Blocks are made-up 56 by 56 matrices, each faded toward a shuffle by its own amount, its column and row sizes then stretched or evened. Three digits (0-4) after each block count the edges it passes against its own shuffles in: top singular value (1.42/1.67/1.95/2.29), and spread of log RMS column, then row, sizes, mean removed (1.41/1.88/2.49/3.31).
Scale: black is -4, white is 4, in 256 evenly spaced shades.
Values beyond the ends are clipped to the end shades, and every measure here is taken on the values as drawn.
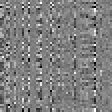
4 4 0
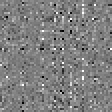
2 2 2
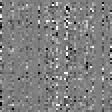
1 4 2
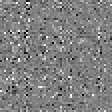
3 2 1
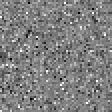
0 0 0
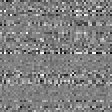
4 0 4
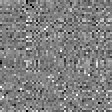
4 1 1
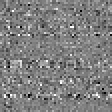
3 1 3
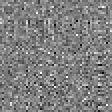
3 1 1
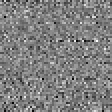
2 0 3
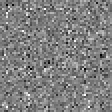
0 2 1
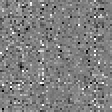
2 2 0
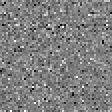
1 0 1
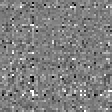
2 2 2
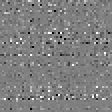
1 1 3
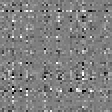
3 3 3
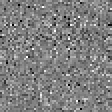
3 0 1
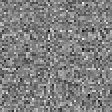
3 1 1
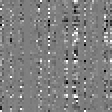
3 4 1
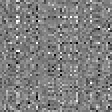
4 3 1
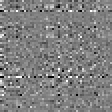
4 2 3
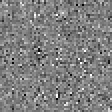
0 2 1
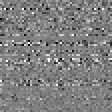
2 0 4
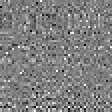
4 1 2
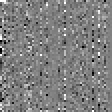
1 4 0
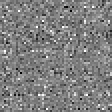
0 1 2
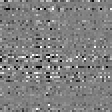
3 1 4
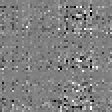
1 3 3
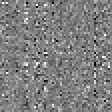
2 3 0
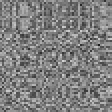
4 0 1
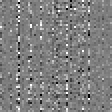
3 4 0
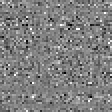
0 1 3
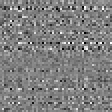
4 1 4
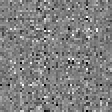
1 3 2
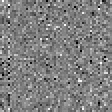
2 2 0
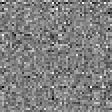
3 1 2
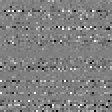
0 0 4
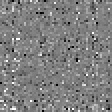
0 2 2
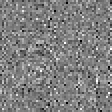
3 2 0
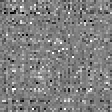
3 1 2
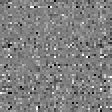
0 2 3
